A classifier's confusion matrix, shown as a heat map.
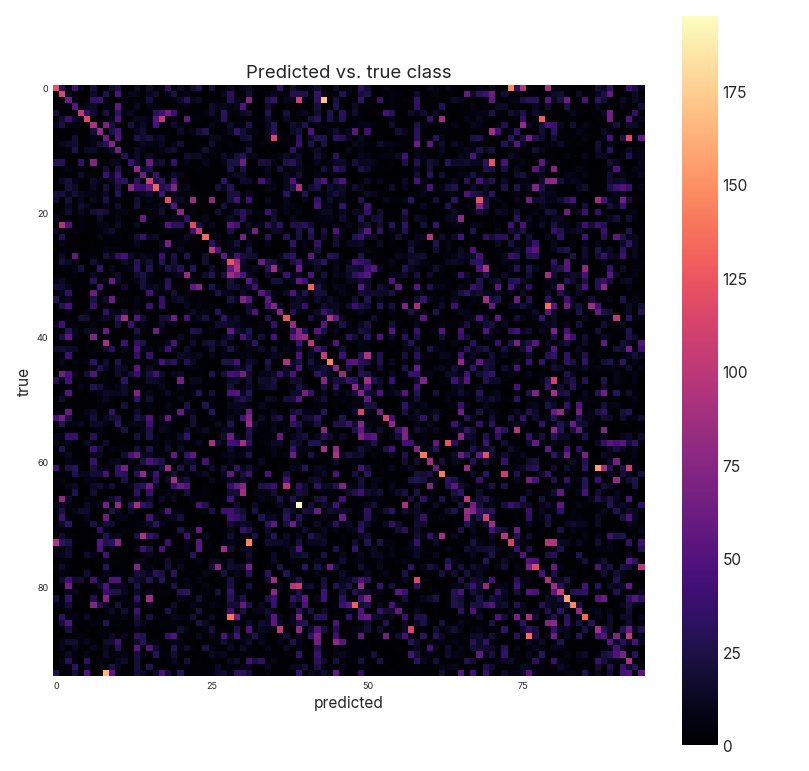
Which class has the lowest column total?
86
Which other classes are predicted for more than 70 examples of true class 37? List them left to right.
11, 44, 90
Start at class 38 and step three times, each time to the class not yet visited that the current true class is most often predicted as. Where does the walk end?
39
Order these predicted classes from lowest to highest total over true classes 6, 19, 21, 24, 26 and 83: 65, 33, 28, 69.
33, 28, 69, 65
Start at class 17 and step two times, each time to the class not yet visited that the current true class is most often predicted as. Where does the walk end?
1
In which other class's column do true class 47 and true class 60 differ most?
80
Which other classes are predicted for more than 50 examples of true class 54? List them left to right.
31, 49, 83
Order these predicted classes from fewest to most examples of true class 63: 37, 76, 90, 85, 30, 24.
24, 30, 85, 37, 76, 90
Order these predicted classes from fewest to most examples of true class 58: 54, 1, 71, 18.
71, 18, 1, 54
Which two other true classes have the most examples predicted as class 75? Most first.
0, 6
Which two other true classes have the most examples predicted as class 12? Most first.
16, 59
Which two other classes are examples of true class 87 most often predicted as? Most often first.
57, 36
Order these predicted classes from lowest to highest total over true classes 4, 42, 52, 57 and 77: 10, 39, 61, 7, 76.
7, 10, 39, 61, 76
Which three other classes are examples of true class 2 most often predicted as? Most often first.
43, 39, 31
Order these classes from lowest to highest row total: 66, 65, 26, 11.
11, 26, 65, 66
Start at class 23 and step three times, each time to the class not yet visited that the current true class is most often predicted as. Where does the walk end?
8
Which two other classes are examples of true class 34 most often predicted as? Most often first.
69, 30
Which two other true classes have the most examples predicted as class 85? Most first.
29, 59
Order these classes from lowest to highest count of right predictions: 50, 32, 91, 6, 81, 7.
32, 50, 91, 7, 6, 81
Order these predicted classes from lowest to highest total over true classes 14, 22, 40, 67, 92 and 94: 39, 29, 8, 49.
49, 29, 8, 39
